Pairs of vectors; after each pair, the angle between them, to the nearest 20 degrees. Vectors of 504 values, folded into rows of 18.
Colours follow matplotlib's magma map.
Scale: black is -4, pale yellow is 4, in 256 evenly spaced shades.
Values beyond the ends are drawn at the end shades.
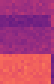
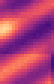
80 degrees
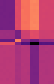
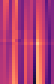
100 degrees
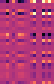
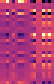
160 degrees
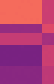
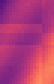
100 degrees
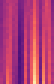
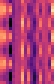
120 degrees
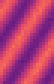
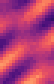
60 degrees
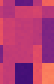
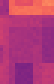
60 degrees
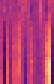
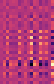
100 degrees
